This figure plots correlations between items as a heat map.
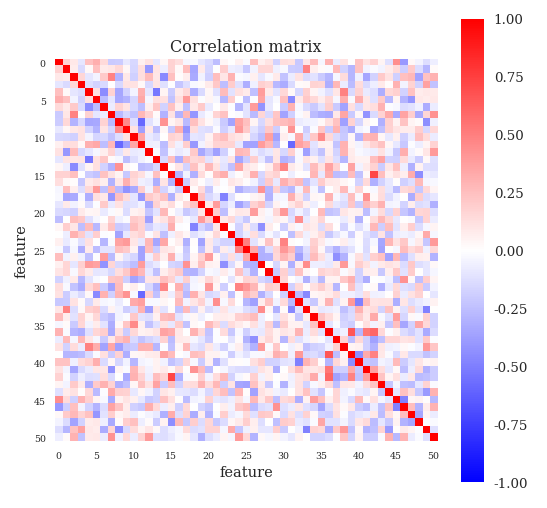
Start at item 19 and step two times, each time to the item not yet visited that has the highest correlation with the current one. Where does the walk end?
32
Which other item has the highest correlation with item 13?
43
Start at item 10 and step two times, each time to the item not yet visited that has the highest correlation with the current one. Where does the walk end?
48
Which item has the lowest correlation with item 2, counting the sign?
14
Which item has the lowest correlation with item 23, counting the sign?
8
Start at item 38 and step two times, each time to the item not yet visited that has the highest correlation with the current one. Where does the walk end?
27
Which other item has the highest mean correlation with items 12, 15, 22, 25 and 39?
42
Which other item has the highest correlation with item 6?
26
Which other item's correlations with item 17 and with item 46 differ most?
5
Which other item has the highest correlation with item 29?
46
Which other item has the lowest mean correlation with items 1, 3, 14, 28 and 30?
12
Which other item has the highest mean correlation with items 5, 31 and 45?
0
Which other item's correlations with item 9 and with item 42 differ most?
15
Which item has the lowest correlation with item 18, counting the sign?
22
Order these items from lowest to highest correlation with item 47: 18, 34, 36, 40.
18, 36, 40, 34
